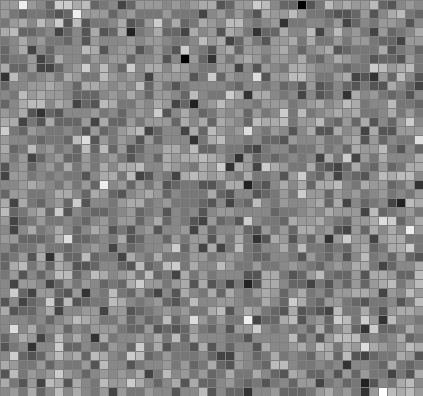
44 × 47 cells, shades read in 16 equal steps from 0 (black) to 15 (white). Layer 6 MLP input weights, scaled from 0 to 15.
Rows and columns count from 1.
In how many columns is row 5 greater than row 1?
15
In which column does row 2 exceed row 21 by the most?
9
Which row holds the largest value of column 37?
1
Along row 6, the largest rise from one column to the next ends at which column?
21
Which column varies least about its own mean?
31
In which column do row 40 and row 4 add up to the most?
2
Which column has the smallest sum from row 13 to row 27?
29
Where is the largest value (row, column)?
44, 43
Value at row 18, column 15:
5
